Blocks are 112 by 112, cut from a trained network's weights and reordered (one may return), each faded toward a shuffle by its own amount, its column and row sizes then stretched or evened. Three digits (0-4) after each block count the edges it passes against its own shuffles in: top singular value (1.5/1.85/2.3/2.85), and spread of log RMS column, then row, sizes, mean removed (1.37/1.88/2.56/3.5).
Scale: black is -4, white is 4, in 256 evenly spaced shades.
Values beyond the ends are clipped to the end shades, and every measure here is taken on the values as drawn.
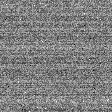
2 1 0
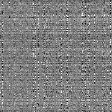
3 4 0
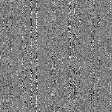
0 4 0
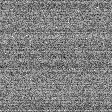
2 0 0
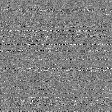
1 0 4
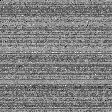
4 0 2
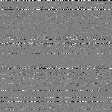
3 0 4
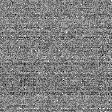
2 3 2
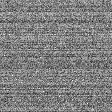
3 1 1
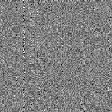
3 2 0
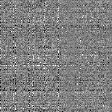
2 4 2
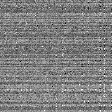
4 3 1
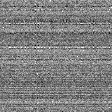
4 2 3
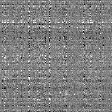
3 4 2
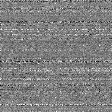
2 1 4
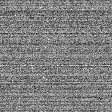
3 0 2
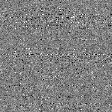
0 1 3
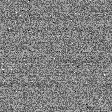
0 0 1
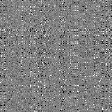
3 3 2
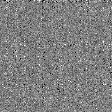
0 2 2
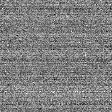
3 2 2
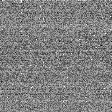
1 2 2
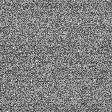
0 1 0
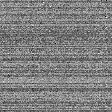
4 2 0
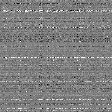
3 2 4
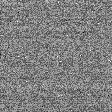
0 1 1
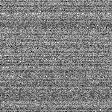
3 1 2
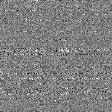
0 1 4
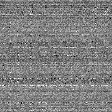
3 2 3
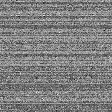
4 0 0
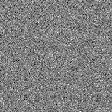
2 0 0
